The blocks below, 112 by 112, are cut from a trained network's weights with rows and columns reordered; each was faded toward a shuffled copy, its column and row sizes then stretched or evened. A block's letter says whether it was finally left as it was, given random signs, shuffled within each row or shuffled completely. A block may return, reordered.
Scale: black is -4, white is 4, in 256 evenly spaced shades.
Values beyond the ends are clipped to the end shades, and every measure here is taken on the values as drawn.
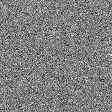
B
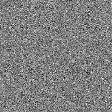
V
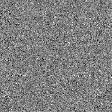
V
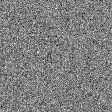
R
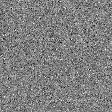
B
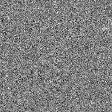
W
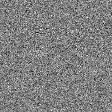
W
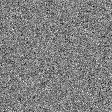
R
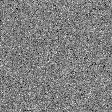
R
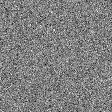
R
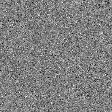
B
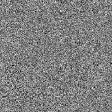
V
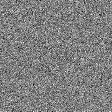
B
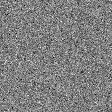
R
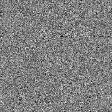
V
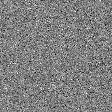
B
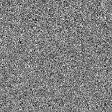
W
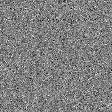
B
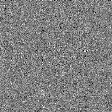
V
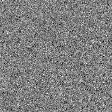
W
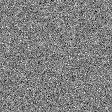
R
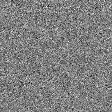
B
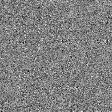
W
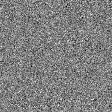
B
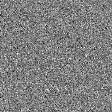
W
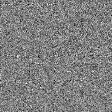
W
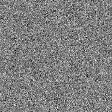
W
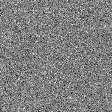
B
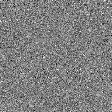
V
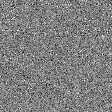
B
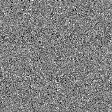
W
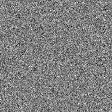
V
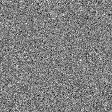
B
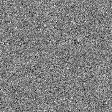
B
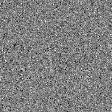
V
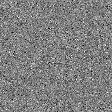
B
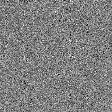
W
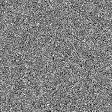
B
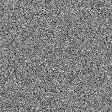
B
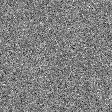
R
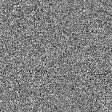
W
